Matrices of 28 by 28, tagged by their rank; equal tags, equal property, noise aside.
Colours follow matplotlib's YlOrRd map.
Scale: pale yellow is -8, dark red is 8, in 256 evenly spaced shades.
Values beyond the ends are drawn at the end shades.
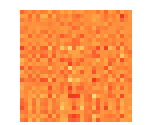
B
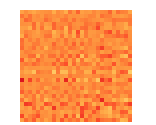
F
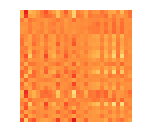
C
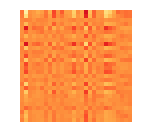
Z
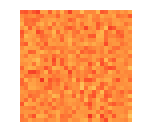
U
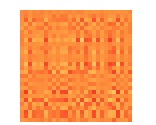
C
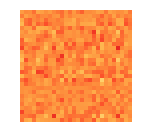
F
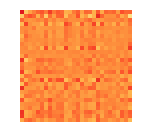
C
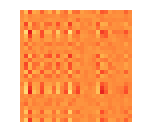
Z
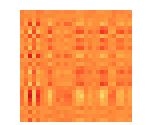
Z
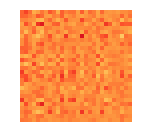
B
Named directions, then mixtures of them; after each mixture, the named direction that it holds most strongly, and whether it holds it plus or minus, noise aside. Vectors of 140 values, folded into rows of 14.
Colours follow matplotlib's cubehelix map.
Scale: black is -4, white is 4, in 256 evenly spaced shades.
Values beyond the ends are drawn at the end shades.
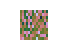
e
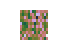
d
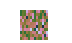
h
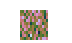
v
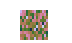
h, minus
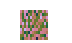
e, minus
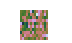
d, plus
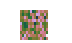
d, plus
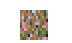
v, plus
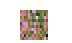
d, minus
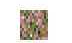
v, plus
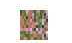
h, plus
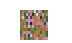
e, plus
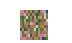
v, minus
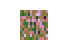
d, plus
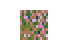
d, plus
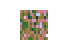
d, plus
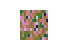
h, plus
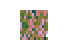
d, plus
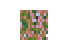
d, plus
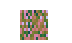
e, minus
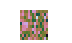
d, minus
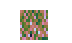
v, minus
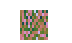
e, plus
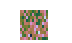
v, minus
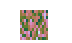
v, minus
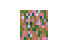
v, plus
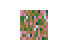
v, minus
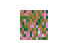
v, minus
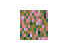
v, plus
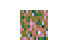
v, minus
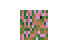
e, plus
